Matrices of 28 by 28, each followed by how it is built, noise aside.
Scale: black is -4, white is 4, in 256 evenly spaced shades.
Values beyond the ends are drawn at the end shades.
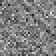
Toeplitz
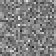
repeating rows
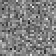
noise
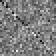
diagonal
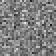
blocks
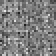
blocks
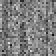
blocks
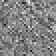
Toeplitz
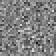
blocks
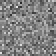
noise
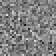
diagonal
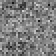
blocks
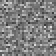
blocks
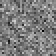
Toeplitz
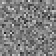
noise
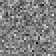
noise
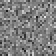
noise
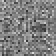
blocks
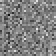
repeating rows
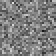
repeating rows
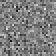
noise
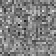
blocks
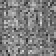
blocks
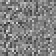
repeating rows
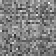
blocks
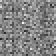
repeating rows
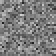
repeating rows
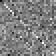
diagonal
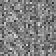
repeating rows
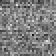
blocks
